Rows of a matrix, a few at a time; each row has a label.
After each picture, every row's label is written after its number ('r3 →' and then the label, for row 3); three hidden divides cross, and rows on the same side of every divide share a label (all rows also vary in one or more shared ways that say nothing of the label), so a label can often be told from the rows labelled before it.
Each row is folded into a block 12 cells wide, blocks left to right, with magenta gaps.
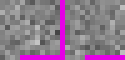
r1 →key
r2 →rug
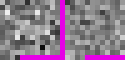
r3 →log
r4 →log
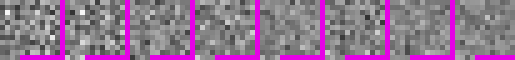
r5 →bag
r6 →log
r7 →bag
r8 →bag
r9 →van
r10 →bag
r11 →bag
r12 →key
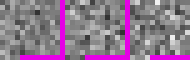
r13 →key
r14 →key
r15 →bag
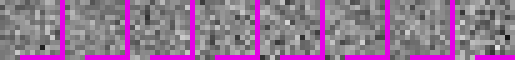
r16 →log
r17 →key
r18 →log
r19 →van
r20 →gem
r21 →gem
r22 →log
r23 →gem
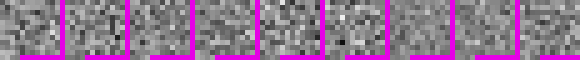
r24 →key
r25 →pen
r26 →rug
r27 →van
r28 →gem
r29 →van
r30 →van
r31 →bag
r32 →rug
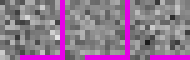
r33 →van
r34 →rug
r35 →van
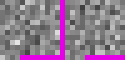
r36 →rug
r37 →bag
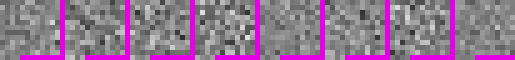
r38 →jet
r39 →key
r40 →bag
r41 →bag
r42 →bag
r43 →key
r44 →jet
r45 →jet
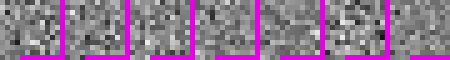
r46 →van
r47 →gem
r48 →key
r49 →key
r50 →log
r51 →gem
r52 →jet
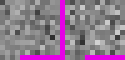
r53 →gem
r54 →van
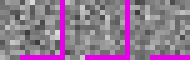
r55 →rug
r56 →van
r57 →jet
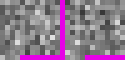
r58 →van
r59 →gem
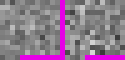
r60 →jet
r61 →rug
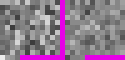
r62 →log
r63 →rug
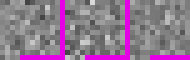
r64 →key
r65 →van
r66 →jet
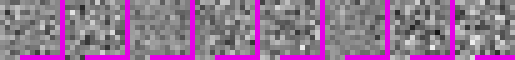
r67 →jet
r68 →gem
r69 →key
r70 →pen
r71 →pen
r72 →key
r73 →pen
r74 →key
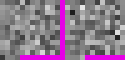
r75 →pen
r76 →van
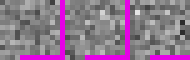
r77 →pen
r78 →jet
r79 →key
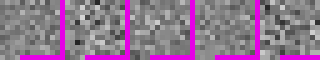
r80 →bag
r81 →bag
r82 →jet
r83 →gem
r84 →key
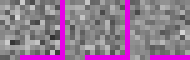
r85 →pen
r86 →pen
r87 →log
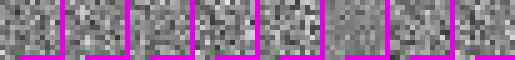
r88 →pen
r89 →bag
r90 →gem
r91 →bag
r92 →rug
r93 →rug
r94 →jet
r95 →bag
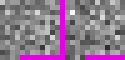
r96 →van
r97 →jet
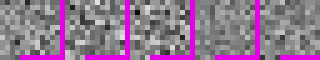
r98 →log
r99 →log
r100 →rug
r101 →pen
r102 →key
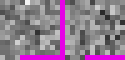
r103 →jet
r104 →gem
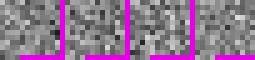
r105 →gem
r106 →gem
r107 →jet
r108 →key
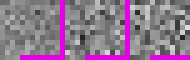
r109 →gem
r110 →bag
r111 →jet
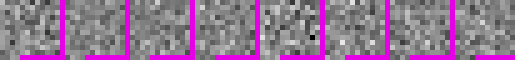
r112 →bag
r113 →key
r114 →pen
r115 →pen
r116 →key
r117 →gem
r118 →van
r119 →gem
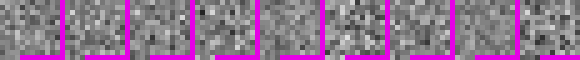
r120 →key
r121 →jet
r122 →gem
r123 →jet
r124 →van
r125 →key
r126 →jet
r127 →rug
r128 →jet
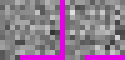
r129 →pen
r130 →bag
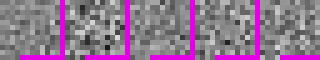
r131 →pen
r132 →rug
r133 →pen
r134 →jet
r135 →jet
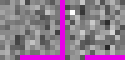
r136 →key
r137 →key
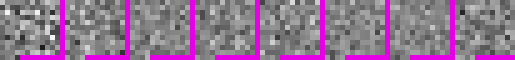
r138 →bag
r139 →pen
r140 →log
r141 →jet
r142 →pen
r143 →jet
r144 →jet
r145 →log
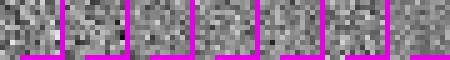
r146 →bag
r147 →key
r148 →gem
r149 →bag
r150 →log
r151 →bag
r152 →rug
